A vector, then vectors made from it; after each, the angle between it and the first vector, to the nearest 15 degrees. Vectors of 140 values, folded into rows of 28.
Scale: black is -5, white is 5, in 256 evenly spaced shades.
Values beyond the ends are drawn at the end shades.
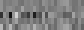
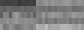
75 degrees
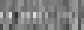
150 degrees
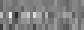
165 degrees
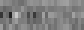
30 degrees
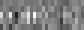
150 degrees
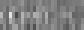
135 degrees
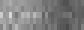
120 degrees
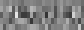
60 degrees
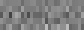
45 degrees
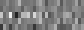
150 degrees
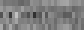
30 degrees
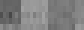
75 degrees
